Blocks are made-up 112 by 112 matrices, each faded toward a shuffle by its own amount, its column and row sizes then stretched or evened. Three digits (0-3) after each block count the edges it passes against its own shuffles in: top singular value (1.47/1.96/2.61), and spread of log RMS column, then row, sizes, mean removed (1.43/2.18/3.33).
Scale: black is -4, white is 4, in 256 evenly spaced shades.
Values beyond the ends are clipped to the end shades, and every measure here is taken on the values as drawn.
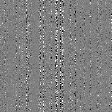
1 3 0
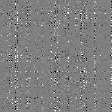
1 3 2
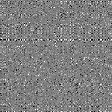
3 1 2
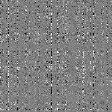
1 3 2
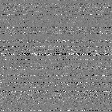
1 0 3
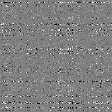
2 2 3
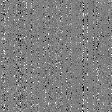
1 3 0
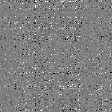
2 2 2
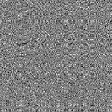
3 0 2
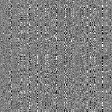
3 3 1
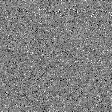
0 0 1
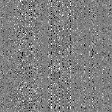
2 3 1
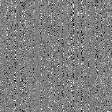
0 3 0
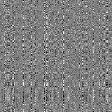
3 3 1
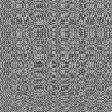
3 2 1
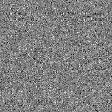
2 0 1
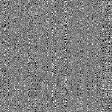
2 3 0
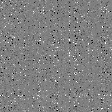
0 2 1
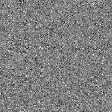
1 1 1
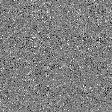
1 0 1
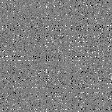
0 2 2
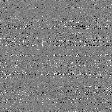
0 1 3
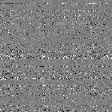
1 1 3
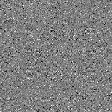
2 0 1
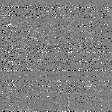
0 1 3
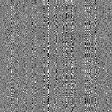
3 3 0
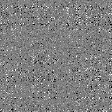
1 2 2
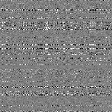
3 1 3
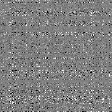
1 2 3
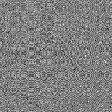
3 0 1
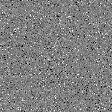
1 0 1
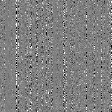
2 3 0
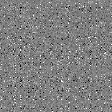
1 2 2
